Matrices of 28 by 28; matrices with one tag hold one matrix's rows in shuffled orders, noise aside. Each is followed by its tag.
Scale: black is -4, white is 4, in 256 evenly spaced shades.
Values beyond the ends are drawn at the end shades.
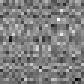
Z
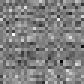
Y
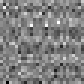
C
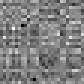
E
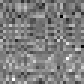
Y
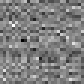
E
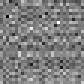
C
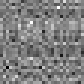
C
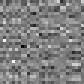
E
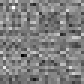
E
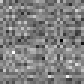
Y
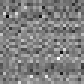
C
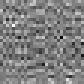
Y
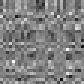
Y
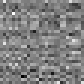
E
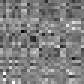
E
